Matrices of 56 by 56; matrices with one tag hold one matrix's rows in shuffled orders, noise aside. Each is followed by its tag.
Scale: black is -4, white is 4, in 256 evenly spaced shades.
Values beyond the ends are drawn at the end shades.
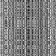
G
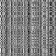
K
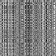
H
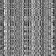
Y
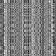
Y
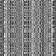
Y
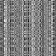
Y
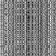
G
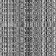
H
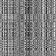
H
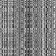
H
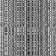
G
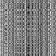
G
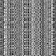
Y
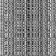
G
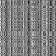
K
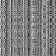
K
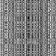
G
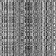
H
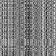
H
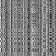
K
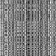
G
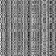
K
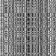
G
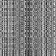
H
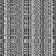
Y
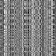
Y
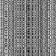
G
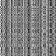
K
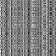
K
